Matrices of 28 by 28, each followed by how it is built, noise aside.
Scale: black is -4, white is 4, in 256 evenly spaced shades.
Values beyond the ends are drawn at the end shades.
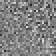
upper triangular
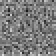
repeating columns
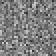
noise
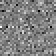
uneven rows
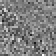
lower triangular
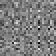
low rank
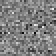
uneven rows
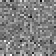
uneven rows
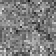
smooth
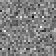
uneven rows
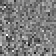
lower triangular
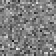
noise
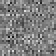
low rank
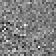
lower triangular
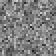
repeating columns
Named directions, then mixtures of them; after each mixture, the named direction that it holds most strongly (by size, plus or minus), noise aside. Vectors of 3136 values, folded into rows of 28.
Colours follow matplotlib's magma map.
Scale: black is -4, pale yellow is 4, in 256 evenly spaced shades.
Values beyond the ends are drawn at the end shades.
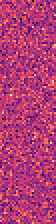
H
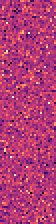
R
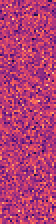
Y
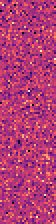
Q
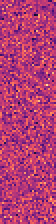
Y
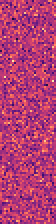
Y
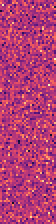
Q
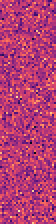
Y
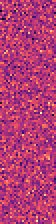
Q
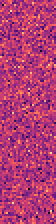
Q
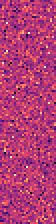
R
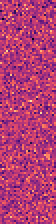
Q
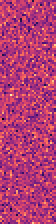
H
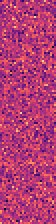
Y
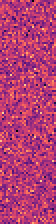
H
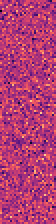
Y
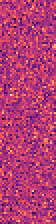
H
